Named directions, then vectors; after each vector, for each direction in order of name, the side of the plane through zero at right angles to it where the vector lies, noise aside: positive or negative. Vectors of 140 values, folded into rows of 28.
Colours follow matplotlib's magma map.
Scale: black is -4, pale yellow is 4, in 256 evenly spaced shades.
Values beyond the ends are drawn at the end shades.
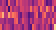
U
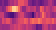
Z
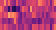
positive, negative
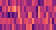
negative, positive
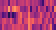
negative, positive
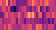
negative, negative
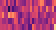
positive, negative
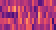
negative, positive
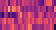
negative, positive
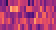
positive, positive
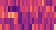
positive, negative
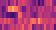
negative, positive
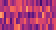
positive, positive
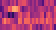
negative, positive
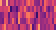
negative, negative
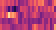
positive, negative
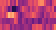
positive, negative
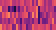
positive, negative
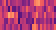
positive, negative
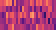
negative, negative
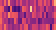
positive, negative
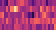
positive, positive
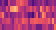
positive, positive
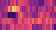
negative, positive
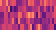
negative, negative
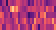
positive, positive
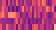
positive, negative
